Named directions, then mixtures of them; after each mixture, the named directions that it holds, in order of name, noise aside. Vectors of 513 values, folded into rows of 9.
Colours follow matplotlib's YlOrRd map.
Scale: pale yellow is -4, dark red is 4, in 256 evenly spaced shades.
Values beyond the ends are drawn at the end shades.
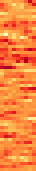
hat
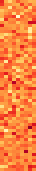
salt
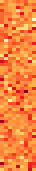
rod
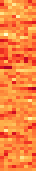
hat, salt.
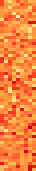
rod, salt.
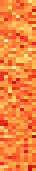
hat, rod, salt.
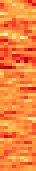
hat.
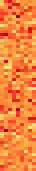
hat, salt.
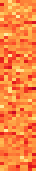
hat, rod, salt.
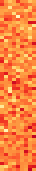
rod, salt.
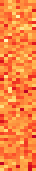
rod, salt.
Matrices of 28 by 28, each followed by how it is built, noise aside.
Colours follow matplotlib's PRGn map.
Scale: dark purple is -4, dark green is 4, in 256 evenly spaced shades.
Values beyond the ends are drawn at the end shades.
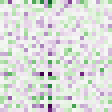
low rank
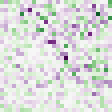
upper triangular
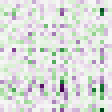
low rank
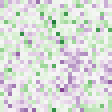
smooth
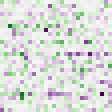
uneven rows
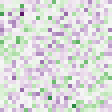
Hankel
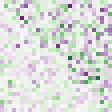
upper triangular
